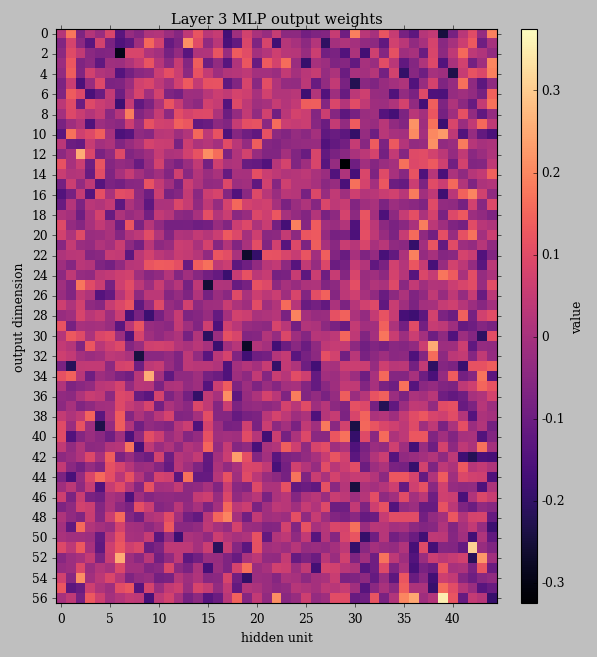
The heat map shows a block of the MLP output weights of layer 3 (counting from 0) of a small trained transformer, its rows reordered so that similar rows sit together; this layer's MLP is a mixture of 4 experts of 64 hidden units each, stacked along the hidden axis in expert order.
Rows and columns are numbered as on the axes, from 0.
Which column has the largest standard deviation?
36
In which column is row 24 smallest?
17
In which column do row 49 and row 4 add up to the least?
40
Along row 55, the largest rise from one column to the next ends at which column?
39
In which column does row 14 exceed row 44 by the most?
44
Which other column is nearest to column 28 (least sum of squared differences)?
5
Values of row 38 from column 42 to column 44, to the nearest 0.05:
-0.15 0 0
